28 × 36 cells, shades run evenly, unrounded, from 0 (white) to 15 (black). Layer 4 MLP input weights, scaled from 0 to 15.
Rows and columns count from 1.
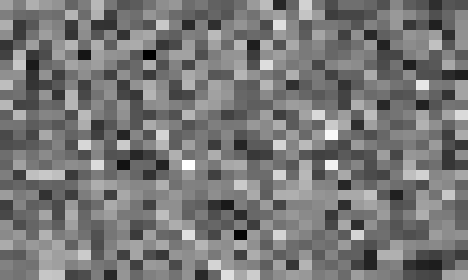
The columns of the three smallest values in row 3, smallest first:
22, 13, 1
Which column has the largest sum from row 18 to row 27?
29
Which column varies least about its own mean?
16
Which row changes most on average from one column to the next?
5
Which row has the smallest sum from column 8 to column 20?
19
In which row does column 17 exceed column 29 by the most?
21
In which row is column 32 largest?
7
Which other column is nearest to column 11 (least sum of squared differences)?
31
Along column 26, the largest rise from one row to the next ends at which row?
15
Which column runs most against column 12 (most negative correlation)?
14
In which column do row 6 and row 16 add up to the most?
12
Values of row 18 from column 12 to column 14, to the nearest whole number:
12 9 8
